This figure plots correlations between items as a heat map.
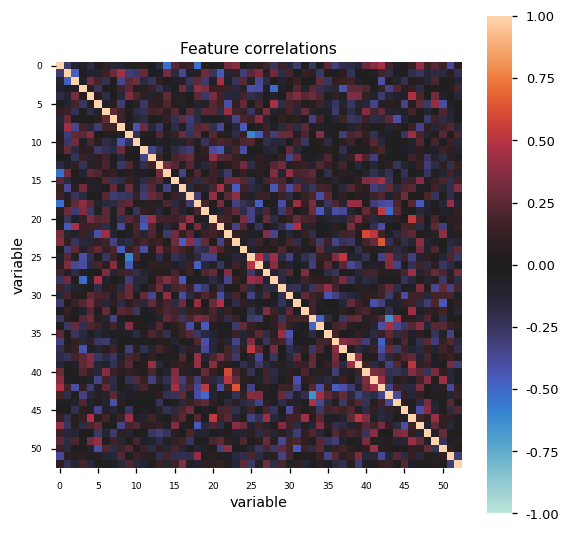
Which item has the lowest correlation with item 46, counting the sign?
25
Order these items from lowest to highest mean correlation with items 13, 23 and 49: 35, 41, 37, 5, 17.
37, 35, 41, 17, 5
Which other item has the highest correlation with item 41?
22
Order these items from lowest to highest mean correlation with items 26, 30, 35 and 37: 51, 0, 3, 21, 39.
3, 21, 39, 51, 0
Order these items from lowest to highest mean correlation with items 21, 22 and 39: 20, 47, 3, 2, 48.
47, 48, 2, 3, 20
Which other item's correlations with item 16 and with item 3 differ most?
43
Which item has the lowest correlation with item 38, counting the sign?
26
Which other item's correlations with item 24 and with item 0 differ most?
14
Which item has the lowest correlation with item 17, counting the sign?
34
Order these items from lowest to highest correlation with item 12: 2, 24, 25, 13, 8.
2, 8, 25, 24, 13
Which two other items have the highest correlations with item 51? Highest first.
18, 39
